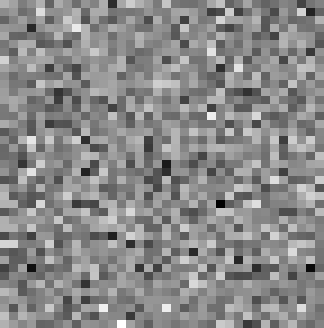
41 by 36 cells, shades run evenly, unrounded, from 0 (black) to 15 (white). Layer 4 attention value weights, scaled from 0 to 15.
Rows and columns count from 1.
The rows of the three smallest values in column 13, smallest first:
30, 1, 14
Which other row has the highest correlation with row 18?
22
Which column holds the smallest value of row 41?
28
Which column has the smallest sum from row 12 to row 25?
7
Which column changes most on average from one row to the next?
25
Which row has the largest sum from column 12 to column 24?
11
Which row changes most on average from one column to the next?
18
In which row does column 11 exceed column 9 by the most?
9
